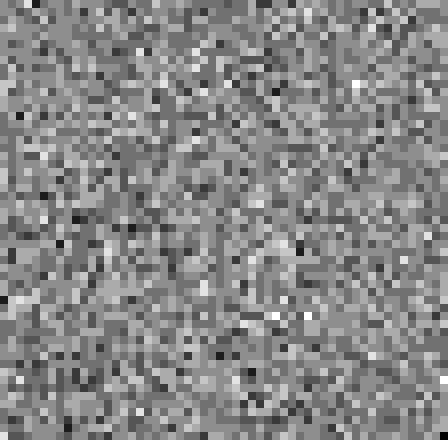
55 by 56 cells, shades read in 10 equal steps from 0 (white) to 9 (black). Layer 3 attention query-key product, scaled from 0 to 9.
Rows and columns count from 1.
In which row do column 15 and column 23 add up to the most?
47
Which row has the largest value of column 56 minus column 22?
55
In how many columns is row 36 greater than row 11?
28
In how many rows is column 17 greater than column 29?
21
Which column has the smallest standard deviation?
27
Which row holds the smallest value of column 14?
32
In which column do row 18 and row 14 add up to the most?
48
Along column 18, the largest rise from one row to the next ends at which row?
53
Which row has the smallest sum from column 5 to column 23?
14
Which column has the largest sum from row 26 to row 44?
38
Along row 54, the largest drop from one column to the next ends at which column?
43
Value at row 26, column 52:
2
